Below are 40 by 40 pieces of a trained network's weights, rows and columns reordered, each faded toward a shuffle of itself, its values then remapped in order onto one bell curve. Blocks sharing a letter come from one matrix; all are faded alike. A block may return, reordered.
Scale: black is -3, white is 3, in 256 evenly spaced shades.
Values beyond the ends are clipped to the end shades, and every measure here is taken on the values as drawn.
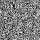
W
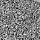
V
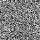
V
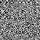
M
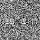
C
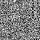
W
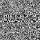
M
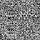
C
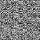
C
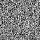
W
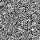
V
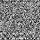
C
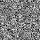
M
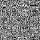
M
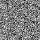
V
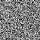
V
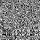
M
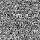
C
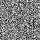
W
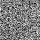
W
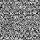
C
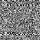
M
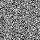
V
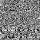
M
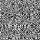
M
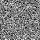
C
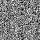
W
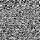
C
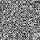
C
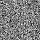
W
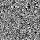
V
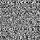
M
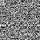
C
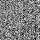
W
